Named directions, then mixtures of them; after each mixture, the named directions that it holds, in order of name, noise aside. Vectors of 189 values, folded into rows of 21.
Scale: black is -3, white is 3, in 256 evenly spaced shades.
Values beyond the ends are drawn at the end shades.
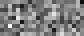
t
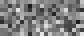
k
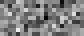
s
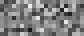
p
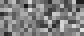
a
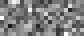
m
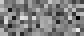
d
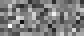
t.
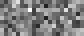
m, p, s.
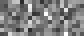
m, p, s.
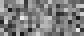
d.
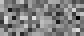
d.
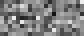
d, t.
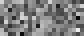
d.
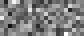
m.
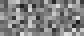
m, t.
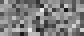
k, p.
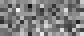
k.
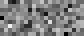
m.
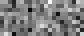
a, d, m.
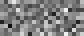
k, m.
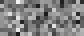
s, t.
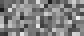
d, p.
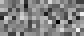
a, d, m.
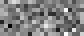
d, k, m.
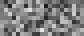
a, p, s.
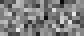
s.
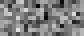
s.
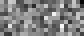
a, s, t.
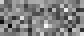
d, k, p.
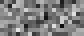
s.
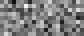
a, k, m.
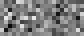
d, p, s.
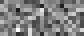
k, p, s.
